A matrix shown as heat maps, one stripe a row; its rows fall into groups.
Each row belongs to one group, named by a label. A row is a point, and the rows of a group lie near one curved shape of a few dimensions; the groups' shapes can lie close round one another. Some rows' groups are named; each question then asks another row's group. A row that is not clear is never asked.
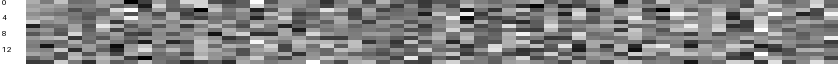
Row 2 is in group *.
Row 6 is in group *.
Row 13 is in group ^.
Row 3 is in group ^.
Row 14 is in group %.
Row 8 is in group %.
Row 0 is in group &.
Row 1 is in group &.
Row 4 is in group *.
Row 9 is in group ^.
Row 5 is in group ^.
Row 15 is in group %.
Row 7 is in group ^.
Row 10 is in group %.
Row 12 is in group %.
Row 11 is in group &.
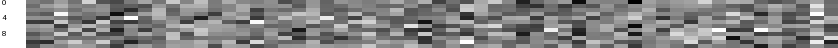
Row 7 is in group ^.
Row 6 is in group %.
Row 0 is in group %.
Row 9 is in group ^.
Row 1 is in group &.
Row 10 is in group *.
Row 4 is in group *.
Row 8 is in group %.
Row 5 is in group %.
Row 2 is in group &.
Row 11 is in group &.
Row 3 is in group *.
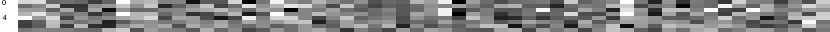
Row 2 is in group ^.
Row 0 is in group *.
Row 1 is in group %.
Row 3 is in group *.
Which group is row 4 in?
^
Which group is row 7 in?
*
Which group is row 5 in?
*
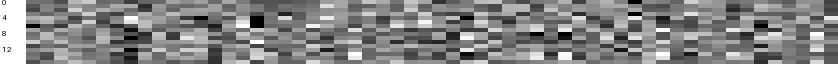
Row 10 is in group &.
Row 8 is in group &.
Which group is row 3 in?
%
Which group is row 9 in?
&
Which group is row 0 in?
%
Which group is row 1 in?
*
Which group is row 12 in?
&
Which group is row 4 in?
*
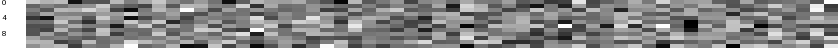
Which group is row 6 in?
&
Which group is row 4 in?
%
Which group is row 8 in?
&
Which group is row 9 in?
^
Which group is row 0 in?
^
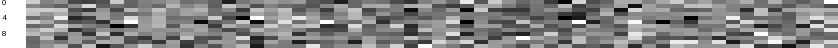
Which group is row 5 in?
*
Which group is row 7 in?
^
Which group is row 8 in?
^
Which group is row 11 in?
%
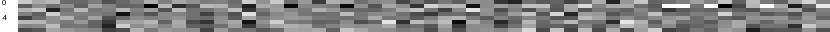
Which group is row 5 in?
*
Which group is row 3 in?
&
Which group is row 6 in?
*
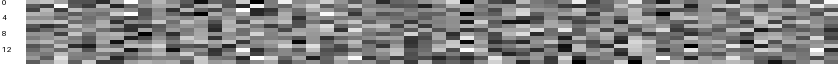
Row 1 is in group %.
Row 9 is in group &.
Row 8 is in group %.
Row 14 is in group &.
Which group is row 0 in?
*
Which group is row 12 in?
&
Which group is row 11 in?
%
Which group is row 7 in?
&
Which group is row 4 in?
^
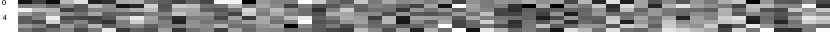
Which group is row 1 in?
&
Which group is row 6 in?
^
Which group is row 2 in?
^
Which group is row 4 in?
%
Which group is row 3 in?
&
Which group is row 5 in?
%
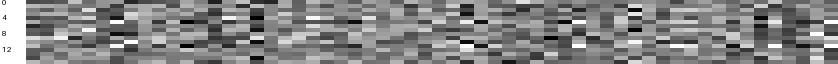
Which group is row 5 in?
^
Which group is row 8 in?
*
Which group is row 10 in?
*
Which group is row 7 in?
%
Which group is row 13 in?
*
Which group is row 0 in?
%
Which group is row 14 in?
&
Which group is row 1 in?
^
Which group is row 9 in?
^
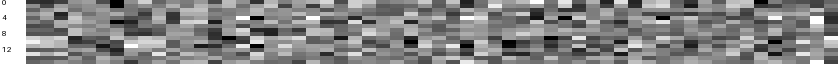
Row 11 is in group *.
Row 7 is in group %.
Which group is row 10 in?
^
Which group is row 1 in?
&
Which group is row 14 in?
*
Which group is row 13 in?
^
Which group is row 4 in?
&
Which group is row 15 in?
&
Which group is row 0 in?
&
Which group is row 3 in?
%
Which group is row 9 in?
^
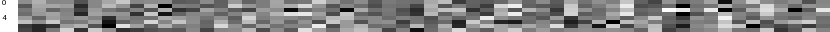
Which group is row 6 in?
&
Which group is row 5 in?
^
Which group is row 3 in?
%
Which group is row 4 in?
&
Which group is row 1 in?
%
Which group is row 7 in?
%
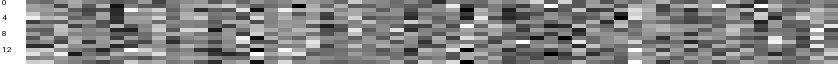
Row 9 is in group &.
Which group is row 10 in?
%
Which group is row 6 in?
^
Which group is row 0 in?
&
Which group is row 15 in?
*
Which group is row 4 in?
^
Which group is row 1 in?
^
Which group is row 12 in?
*
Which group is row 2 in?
*
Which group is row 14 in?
&
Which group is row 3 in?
^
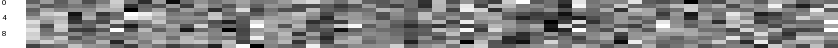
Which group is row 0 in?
%
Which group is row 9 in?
^
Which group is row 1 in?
^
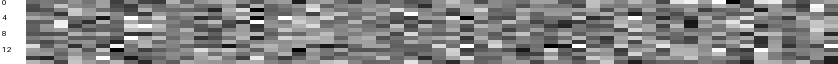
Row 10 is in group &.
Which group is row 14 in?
*
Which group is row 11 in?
^
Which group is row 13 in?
^
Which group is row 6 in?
%
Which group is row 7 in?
*
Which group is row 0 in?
^
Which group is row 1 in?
*
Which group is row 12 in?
^
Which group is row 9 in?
*
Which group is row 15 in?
%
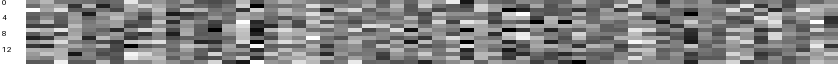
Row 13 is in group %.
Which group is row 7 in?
*
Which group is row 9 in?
%
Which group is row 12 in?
*
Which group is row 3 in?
%
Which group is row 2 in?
^
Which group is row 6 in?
%
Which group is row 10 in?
*
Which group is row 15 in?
%
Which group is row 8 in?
%
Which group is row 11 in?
*
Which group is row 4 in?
*
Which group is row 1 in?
%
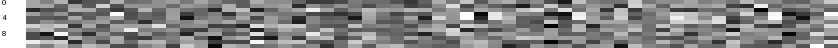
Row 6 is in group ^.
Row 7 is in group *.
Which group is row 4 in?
^
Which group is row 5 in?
^
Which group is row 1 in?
^
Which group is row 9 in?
%
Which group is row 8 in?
%
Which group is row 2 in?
&
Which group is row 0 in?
^
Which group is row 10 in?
^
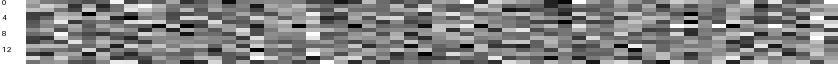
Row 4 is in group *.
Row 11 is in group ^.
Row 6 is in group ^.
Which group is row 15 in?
*
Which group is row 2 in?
%
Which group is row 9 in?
*
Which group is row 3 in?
%
